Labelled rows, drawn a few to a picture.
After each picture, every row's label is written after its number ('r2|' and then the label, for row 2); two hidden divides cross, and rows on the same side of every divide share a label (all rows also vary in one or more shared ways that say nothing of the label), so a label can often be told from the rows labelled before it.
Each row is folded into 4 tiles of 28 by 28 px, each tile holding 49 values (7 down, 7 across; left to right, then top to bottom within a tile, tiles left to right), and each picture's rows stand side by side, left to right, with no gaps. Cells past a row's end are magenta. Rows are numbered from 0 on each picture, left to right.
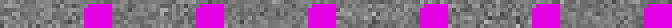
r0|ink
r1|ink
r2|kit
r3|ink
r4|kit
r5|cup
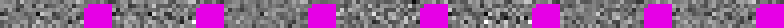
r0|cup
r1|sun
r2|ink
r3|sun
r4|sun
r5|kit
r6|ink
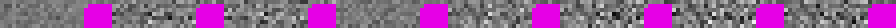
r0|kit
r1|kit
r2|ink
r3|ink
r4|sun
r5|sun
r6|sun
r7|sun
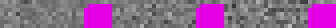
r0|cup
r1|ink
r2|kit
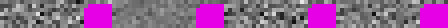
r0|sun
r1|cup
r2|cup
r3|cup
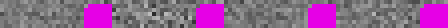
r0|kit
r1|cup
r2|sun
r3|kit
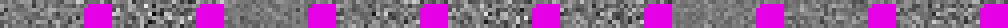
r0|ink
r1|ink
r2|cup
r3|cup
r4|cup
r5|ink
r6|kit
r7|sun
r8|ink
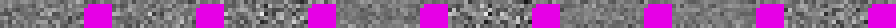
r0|ink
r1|sun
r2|sun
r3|kit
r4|cup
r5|cup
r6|kit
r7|kit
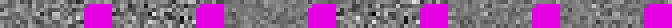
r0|kit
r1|sun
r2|sun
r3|cup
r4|sun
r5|ink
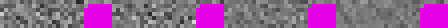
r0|kit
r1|kit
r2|kit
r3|sun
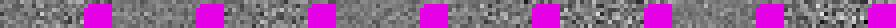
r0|ink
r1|ink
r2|kit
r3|sun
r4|ink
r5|kit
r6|cup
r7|cup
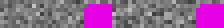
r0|sun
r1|sun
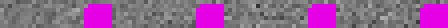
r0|kit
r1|ink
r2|kit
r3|cup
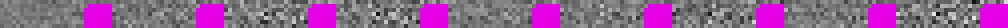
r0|ink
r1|ink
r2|cup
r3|cup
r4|cup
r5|sun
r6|cup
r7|sun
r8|sun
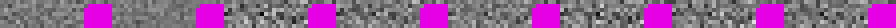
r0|kit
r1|sun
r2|cup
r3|cup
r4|cup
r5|sun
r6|sun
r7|sun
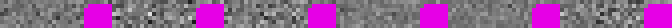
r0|cup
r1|sun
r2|kit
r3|ink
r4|ink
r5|kit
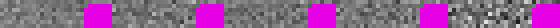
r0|kit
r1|sun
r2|cup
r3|sun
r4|sun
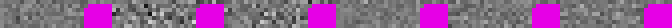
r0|kit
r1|kit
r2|sun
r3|sun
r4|ink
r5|sun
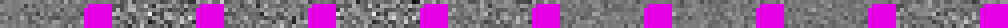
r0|kit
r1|sun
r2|sun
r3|sun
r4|kit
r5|ink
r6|kit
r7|sun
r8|kit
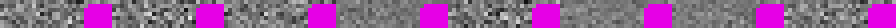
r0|kit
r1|cup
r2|cup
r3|ink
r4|kit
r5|sun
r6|cup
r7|sun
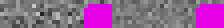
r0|ink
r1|kit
